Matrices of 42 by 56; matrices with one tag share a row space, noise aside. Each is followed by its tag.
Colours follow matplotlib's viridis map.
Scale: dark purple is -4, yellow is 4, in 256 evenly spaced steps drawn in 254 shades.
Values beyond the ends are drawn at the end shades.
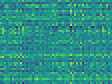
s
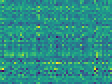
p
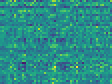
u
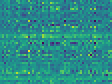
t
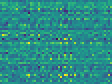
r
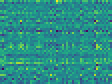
p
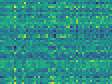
u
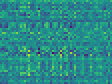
r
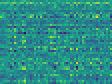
u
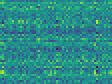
p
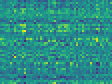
u
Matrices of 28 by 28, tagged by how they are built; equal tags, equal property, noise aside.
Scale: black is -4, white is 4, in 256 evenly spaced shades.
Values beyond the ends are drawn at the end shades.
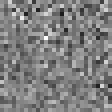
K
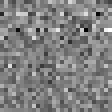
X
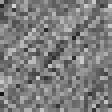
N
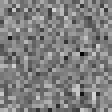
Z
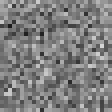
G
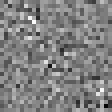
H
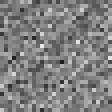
N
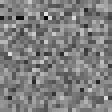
X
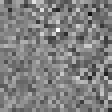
K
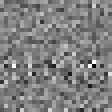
X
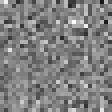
Z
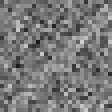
N
